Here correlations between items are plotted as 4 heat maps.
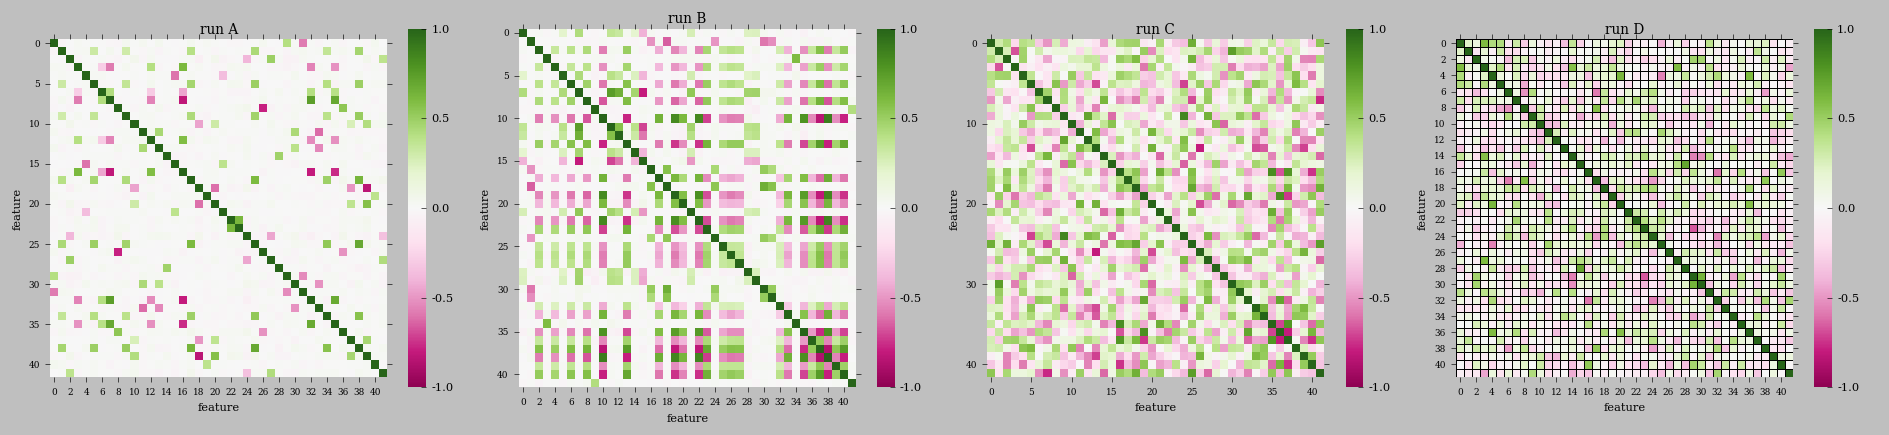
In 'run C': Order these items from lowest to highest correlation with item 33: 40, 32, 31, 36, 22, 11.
11, 22, 31, 32, 36, 40
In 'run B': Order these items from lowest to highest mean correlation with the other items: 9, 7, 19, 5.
19, 9, 5, 7
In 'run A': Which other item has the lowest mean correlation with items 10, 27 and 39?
18
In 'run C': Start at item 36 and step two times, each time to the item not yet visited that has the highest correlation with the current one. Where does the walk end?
32
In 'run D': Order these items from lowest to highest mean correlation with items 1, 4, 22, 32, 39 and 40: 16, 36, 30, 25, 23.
25, 16, 23, 30, 36
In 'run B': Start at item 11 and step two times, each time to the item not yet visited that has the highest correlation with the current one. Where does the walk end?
12
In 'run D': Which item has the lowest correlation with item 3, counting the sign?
41
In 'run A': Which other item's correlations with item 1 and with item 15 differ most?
4
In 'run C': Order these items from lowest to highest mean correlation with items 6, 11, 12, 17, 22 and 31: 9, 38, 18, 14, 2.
14, 38, 18, 2, 9
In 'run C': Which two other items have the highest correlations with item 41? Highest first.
25, 18
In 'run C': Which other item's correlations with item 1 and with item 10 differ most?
19
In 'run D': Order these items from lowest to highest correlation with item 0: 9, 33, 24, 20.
33, 24, 9, 20
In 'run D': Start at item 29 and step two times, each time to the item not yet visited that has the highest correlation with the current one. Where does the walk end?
2
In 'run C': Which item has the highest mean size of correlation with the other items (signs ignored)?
37
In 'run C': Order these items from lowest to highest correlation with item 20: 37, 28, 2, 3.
28, 2, 37, 3
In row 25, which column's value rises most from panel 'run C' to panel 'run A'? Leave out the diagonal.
9
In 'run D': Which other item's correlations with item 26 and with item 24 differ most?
32
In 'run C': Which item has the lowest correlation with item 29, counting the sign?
10
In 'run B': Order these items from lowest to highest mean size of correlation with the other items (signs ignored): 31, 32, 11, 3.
3, 31, 11, 32
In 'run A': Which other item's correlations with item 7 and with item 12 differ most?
16
